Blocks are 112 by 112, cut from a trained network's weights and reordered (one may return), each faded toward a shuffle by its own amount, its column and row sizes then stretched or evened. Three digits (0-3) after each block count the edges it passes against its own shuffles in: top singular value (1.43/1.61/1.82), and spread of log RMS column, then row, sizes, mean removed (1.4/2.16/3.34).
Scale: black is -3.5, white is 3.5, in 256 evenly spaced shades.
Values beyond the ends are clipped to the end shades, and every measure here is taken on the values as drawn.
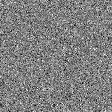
0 0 0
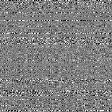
3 1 3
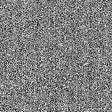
0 0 1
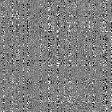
3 3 2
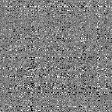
1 2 3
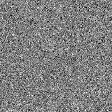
0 0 1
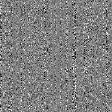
0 3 0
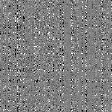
0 3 2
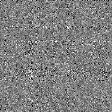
0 2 2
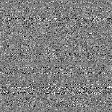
2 1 3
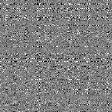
3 2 3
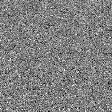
0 0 1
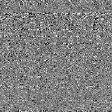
1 1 3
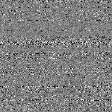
0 1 3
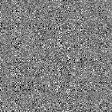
2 2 2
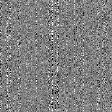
1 3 0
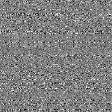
2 0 3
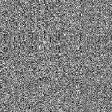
3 2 0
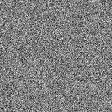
1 0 0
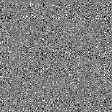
0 2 2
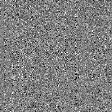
1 2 1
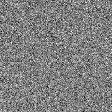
2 1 0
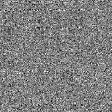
2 0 2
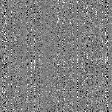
0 3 1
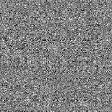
3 1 2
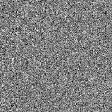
2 1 0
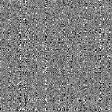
3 3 2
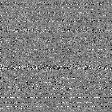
0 1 3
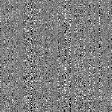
2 3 1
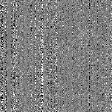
1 3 1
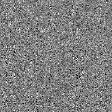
0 2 1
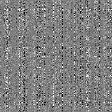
2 3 2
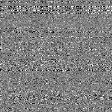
3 1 3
